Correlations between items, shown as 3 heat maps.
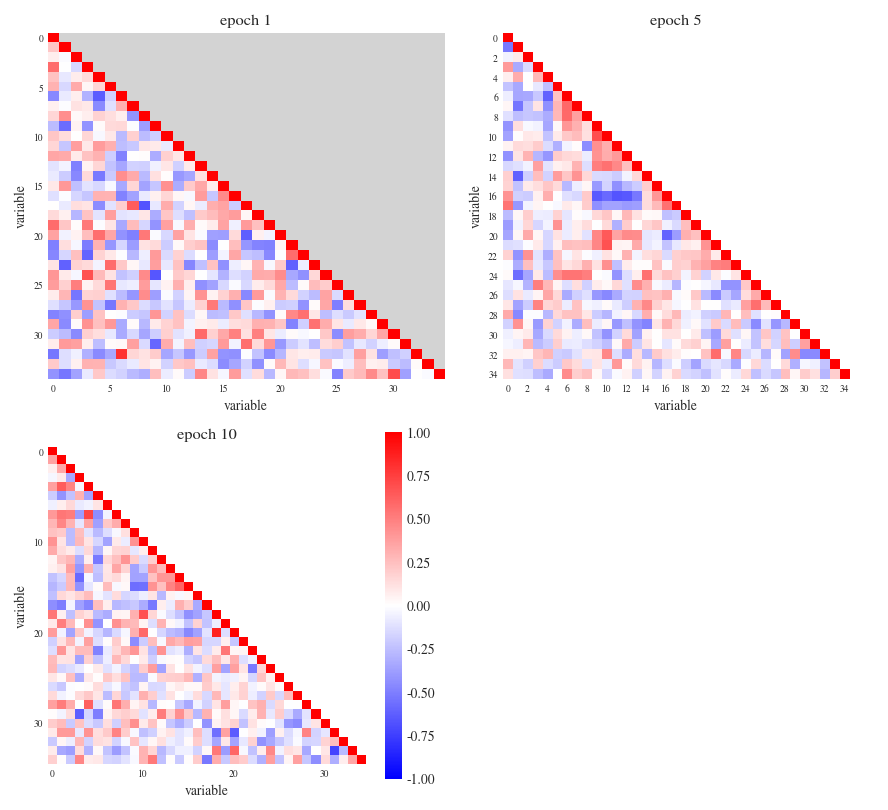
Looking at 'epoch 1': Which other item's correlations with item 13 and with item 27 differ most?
16
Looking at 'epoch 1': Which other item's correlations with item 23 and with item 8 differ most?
1
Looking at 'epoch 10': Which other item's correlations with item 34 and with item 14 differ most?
3
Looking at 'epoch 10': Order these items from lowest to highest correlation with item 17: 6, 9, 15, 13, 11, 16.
11, 16, 9, 13, 6, 15
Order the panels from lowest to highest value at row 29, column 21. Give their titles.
epoch 1, epoch 10, epoch 5
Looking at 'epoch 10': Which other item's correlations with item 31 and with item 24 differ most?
33
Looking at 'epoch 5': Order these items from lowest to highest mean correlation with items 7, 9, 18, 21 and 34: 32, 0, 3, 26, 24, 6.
26, 0, 3, 32, 24, 6
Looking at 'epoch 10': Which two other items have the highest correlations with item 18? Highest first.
20, 10
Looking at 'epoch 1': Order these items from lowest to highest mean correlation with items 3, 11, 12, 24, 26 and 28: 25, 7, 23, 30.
7, 23, 25, 30
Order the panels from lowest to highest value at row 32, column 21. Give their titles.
epoch 10, epoch 1, epoch 5
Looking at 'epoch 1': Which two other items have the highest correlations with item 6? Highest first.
32, 14
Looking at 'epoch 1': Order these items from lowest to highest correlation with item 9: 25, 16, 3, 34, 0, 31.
31, 3, 0, 25, 16, 34
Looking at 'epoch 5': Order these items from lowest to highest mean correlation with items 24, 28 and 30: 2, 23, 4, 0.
4, 2, 23, 0
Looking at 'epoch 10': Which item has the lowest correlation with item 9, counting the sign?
15
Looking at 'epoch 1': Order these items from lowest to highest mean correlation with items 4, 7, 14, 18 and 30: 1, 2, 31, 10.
2, 1, 31, 10
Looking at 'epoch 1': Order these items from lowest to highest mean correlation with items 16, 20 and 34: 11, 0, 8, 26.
0, 8, 11, 26
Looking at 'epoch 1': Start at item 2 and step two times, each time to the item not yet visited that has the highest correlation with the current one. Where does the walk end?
5
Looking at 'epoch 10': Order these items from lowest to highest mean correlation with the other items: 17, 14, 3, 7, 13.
17, 3, 14, 13, 7
